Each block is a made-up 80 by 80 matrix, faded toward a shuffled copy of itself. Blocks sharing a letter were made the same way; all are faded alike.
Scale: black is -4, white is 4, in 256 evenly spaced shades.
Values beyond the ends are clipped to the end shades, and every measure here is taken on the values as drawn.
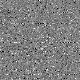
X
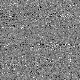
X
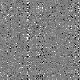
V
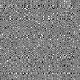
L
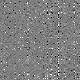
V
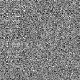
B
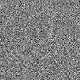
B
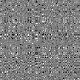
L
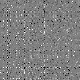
V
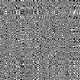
L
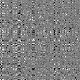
L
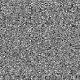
B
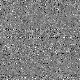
X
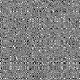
L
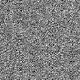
B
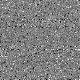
X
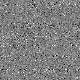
X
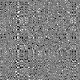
L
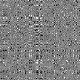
L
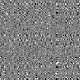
L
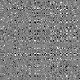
L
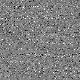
X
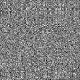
B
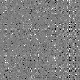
V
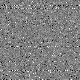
X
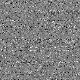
X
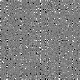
V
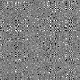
L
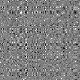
L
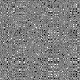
L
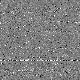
X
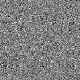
B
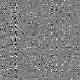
V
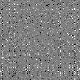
V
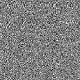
B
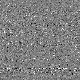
X
